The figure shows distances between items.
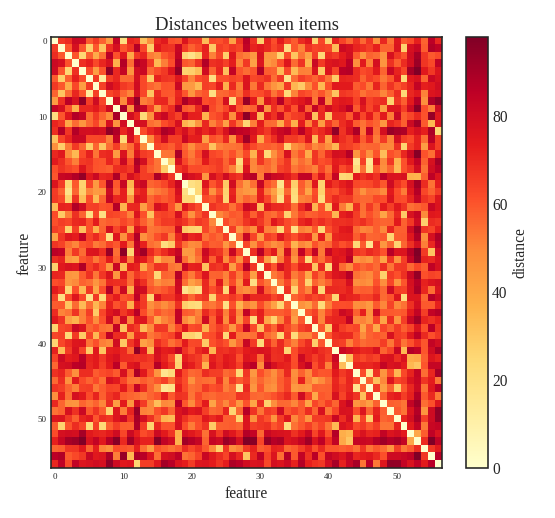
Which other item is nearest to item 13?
10
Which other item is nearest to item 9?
3
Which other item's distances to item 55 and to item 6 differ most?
36
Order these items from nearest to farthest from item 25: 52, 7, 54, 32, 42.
32, 7, 54, 42, 52
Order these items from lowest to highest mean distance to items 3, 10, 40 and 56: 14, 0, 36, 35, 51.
0, 14, 35, 51, 36
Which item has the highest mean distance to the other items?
53
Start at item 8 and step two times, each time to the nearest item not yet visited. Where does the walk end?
49
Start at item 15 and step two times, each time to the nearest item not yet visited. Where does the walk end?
48
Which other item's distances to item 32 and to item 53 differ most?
29
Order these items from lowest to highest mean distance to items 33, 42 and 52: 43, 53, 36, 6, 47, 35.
43, 35, 53, 6, 47, 36
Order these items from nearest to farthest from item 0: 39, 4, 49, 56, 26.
26, 49, 39, 56, 4
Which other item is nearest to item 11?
28
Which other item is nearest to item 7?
5
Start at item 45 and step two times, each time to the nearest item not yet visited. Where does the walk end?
38
